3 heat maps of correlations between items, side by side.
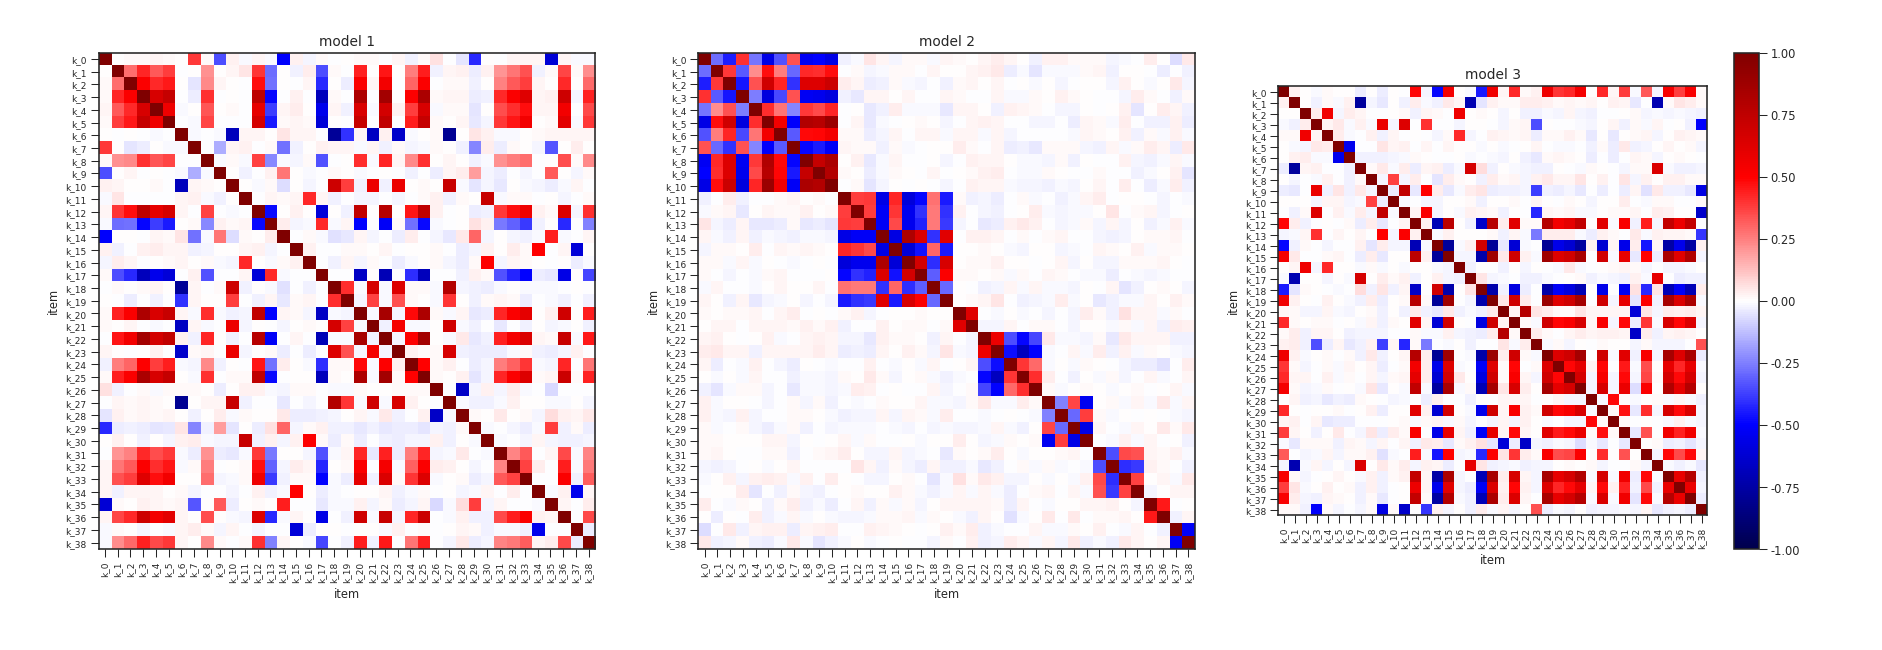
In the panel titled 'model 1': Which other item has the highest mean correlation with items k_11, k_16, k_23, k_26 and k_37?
k_30
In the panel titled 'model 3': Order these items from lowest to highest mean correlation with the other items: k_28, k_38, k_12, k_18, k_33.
k_18, k_38, k_28, k_33, k_12
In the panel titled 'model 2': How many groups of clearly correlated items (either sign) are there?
8
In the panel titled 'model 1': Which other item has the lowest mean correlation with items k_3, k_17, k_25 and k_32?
k_13
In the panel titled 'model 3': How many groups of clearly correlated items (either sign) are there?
8
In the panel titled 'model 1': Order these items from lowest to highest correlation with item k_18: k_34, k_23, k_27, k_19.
k_34, k_19, k_23, k_27
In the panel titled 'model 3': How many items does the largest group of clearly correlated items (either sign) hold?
17
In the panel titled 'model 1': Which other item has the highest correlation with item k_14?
k_35
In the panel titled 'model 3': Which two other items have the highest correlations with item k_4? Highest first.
k_2, k_16
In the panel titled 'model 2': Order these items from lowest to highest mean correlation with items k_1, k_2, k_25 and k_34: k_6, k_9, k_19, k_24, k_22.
k_22, k_19, k_24, k_6, k_9
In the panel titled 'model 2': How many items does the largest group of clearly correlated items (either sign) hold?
11
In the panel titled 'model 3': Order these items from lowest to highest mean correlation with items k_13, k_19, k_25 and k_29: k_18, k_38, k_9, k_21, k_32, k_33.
k_18, k_38, k_32, k_9, k_33, k_21
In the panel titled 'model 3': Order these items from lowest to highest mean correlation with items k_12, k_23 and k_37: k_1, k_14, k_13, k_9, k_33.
k_14, k_9, k_13, k_1, k_33
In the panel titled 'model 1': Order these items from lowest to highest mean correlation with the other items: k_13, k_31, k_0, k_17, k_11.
k_17, k_13, k_0, k_11, k_31
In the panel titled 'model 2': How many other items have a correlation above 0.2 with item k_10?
7
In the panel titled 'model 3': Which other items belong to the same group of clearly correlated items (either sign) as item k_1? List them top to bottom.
k_7, k_17, k_34
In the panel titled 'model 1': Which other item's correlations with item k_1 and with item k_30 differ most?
k_11
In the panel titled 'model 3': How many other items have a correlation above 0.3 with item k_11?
3
